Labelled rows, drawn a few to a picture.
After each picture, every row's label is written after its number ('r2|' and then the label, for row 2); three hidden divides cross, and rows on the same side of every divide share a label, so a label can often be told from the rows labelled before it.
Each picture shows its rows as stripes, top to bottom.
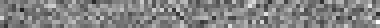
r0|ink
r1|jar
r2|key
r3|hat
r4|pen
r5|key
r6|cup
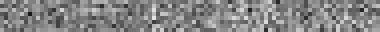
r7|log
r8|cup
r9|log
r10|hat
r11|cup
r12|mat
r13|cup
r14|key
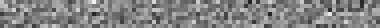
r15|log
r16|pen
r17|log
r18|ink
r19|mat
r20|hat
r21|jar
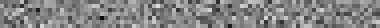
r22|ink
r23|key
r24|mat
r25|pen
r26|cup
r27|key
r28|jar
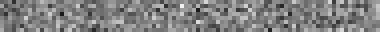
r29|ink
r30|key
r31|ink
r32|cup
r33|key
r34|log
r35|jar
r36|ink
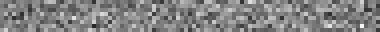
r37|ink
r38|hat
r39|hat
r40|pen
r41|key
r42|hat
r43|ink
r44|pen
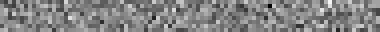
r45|cup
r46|ink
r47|mat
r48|pen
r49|jar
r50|key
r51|mat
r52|pen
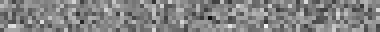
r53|jar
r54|log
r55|key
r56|cup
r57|key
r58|jar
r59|hat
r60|hat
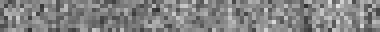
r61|ink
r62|cup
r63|mat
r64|mat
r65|cup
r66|cup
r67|cup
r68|hat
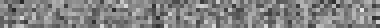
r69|key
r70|pen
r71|ink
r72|jar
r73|mat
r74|ink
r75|mat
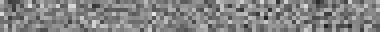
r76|key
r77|jar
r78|ink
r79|log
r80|jar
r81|hat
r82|pen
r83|pen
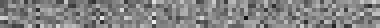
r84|cup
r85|hat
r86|jar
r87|cup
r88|pen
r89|cup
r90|jar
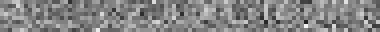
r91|hat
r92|mat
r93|mat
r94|mat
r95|mat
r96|key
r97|pen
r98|hat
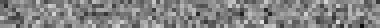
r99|hat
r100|cup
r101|jar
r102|ink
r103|jar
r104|key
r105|log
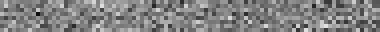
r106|pen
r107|pen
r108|key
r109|pen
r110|cup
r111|pen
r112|hat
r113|pen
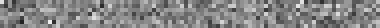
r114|key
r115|cup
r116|jar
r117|hat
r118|log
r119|key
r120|jar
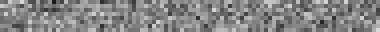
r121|hat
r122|log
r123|hat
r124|pen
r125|ink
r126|jar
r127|key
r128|key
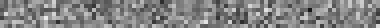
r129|ink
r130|ink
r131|hat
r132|mat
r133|jar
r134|mat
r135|key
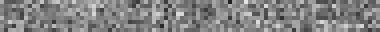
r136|key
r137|hat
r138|key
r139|key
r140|key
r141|hat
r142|ink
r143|hat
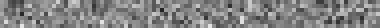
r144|jar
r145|jar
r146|ink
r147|key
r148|log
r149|pen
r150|mat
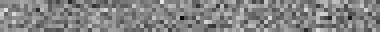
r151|hat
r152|ink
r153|pen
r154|hat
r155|log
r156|mat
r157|jar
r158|hat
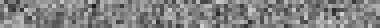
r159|key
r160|ink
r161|jar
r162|ink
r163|mat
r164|hat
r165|mat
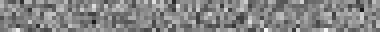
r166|key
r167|log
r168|log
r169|ink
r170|ink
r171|ink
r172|jar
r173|hat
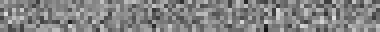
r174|pen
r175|key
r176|mat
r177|pen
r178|mat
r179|hat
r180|jar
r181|jar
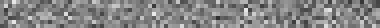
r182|log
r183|pen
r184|cup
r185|cup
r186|jar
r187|hat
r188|cup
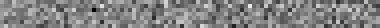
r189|log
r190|mat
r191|ink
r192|pen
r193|jar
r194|key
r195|pen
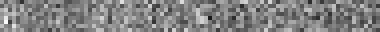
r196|key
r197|mat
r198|pen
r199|log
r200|pen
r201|pen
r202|log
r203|mat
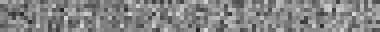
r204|mat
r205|ink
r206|cup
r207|jar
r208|cup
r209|hat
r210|cup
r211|mat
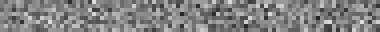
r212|hat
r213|mat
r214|jar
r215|log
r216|jar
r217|cup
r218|pen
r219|pen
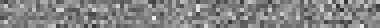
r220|ink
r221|pen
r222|log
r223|ink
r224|cup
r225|pen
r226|ink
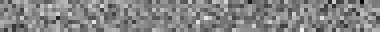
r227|log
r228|jar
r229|key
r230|jar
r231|mat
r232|log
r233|jar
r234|key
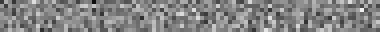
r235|ink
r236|log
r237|ink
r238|key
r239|log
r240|key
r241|cup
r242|hat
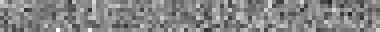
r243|log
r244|log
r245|hat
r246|log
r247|log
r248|cup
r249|ink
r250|key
